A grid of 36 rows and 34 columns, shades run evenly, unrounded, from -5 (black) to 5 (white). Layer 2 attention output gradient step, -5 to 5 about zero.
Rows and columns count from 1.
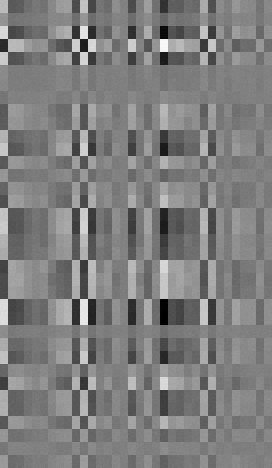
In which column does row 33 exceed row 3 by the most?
21
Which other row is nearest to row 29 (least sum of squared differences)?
15
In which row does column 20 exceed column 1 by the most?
4
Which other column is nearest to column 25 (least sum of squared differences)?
14
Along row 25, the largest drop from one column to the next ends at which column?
12
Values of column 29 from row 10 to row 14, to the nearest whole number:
0 0 0 0 0
